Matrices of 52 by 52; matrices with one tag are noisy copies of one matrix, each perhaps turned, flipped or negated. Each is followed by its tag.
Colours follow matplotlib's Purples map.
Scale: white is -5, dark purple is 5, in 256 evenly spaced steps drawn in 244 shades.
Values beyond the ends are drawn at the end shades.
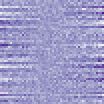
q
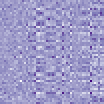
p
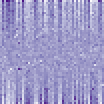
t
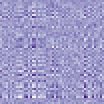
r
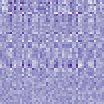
p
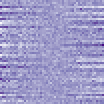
q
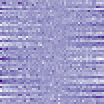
q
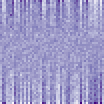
t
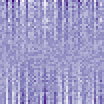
q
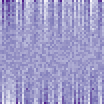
t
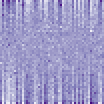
t
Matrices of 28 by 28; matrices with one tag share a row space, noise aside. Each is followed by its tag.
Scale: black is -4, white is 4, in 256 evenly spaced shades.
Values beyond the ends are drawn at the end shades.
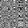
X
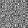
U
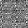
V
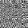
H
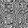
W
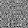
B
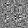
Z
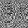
W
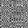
B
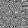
H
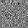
U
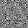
Z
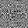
B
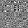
Z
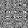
Z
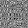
B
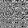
H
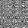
H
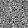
H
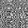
W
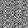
Z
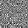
B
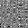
X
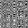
X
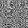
W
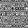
V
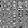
X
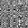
X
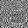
B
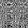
W
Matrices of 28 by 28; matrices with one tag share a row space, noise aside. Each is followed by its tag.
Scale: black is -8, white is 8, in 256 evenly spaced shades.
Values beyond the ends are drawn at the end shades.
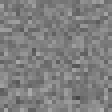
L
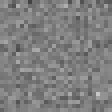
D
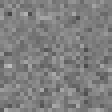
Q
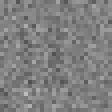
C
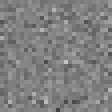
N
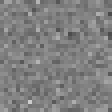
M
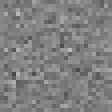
D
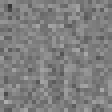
Q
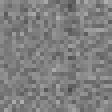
M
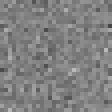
N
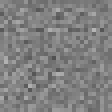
C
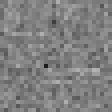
L
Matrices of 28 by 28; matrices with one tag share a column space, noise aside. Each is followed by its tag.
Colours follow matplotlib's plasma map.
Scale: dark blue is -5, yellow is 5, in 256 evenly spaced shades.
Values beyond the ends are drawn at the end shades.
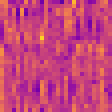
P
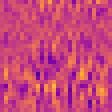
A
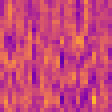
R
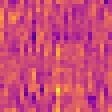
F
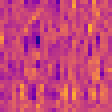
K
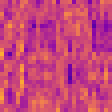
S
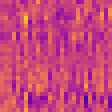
F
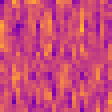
S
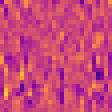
A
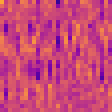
K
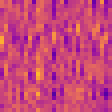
K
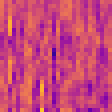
R
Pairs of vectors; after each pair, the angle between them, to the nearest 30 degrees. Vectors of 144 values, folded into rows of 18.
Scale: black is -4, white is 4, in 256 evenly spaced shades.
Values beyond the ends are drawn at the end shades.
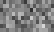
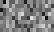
30 degrees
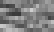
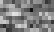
150 degrees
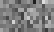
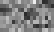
150 degrees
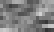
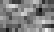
150 degrees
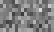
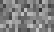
150 degrees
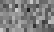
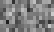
90 degrees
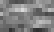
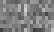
60 degrees
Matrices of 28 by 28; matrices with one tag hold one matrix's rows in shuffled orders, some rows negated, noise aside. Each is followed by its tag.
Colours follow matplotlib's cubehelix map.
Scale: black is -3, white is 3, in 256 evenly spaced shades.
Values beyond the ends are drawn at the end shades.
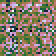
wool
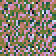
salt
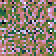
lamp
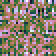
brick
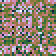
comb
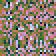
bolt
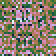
comb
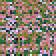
wool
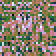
comb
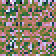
wool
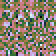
bolt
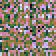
brick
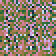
salt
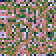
lamp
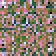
lamp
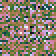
brick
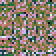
lamp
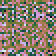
lamp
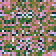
comb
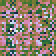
wool
